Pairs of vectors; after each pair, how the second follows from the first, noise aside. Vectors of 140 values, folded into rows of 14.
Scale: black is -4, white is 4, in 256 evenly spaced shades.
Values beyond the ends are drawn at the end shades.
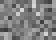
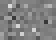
reversed, partly zeroed.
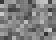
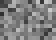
sign-scrambled.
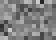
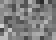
sign-scrambled.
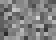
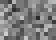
negated.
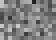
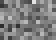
negated.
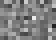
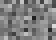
negated.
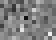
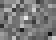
sign-scrambled.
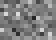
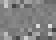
reversed, partly zeroed.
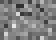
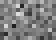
sign-scrambled.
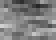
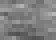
reversed, shrunk.
